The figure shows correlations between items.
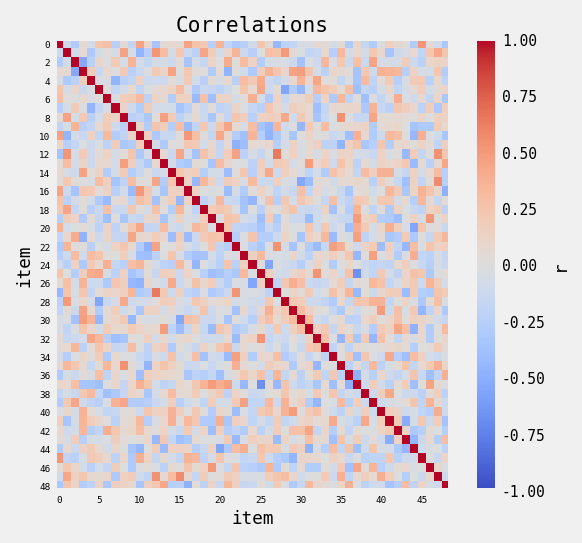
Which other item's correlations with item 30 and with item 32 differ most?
5
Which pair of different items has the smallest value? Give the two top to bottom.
25, 37
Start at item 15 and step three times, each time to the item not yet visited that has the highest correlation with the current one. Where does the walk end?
27
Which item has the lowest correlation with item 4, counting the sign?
7
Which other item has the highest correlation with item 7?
39
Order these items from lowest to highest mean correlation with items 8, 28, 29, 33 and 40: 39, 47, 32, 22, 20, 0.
22, 0, 32, 20, 39, 47
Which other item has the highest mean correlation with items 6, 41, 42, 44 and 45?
16
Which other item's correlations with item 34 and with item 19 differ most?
37
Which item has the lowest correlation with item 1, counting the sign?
10
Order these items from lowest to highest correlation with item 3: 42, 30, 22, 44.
22, 44, 42, 30
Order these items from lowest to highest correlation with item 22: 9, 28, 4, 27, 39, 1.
4, 28, 9, 39, 1, 27
